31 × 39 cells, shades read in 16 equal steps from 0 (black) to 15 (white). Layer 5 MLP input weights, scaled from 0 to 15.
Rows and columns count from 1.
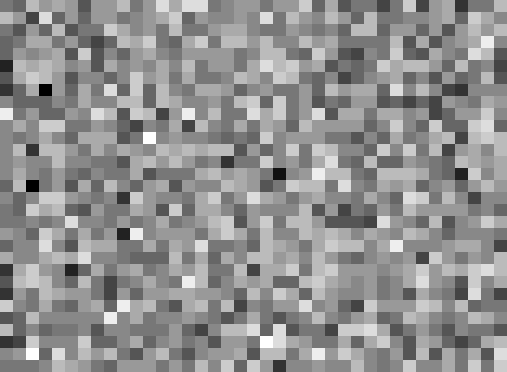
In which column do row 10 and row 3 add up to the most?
9
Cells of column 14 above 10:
5
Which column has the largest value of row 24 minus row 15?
15
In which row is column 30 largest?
19
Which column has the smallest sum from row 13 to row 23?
10
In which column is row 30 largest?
3
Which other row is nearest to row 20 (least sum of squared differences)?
17
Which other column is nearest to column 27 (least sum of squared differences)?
28
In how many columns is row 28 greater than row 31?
12
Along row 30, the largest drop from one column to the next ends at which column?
4
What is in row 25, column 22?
12
